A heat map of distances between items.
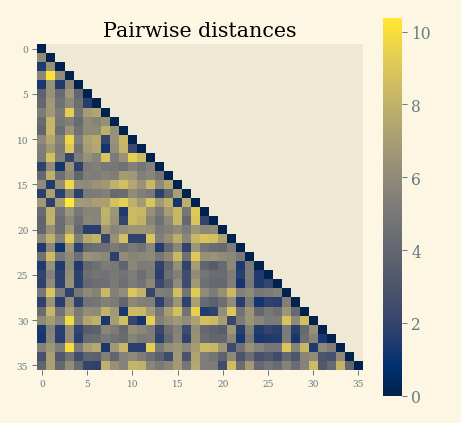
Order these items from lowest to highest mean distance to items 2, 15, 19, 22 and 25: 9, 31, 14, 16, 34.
31, 16, 34, 9, 14
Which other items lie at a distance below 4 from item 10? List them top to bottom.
7, 11, 21, 30, 33
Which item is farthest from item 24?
17
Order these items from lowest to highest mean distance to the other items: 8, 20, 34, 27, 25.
25, 34, 20, 8, 27
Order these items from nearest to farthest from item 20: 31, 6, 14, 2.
6, 31, 2, 14
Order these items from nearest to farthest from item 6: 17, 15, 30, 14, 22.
22, 14, 15, 17, 30
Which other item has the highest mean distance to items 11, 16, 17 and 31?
3
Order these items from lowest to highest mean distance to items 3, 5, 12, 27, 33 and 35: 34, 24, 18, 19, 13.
34, 24, 13, 19, 18
